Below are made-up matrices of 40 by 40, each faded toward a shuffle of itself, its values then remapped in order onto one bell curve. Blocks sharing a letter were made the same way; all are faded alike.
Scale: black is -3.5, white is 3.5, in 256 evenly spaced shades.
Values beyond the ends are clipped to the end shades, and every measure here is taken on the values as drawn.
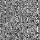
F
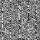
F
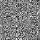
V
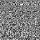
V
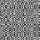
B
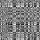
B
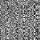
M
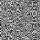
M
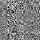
M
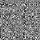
V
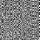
M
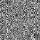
F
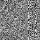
F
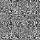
V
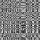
B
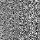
F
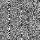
F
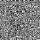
V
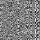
M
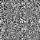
V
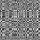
B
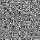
V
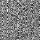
F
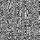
F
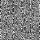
F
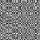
B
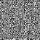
V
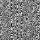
F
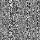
F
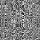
M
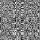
M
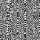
M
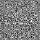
V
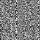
F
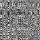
M
